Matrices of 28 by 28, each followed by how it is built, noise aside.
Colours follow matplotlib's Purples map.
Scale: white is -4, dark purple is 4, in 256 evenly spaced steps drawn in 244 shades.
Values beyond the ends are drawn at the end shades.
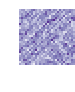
Hankel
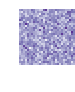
repeating rows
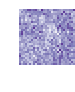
smooth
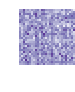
blocks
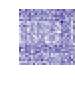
blocks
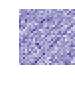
Hankel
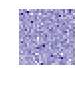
sparse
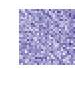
Toeplitz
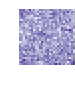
smooth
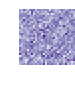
Hankel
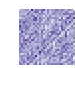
Hankel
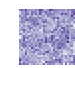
smooth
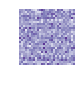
blocks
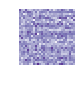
blocks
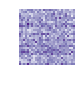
blocks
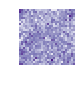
smooth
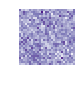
Toeplitz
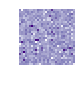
sparse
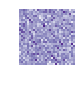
Toeplitz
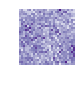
smooth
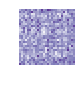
blocks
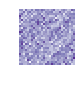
Hankel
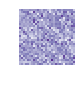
Toeplitz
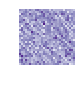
Toeplitz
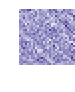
Toeplitz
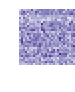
blocks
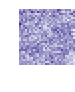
smooth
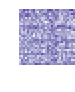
blocks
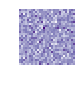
repeating rows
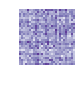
blocks
